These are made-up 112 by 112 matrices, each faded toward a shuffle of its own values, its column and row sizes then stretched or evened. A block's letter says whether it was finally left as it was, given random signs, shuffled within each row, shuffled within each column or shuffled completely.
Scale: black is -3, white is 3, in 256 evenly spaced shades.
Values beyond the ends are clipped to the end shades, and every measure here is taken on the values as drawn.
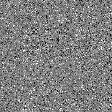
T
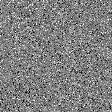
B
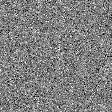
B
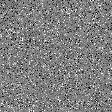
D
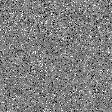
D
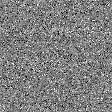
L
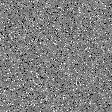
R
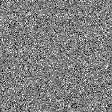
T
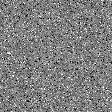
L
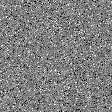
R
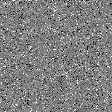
T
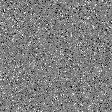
R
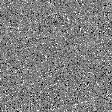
D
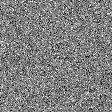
R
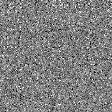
T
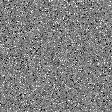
R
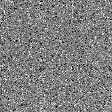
T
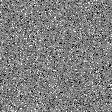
R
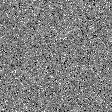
R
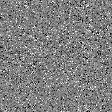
T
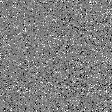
D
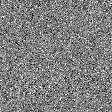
L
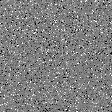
L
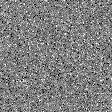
R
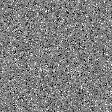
B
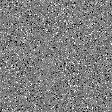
D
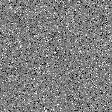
B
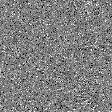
T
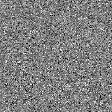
T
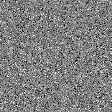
D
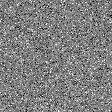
R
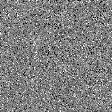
T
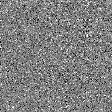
T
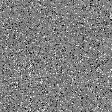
B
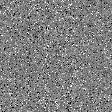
B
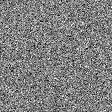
R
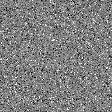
B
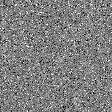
L
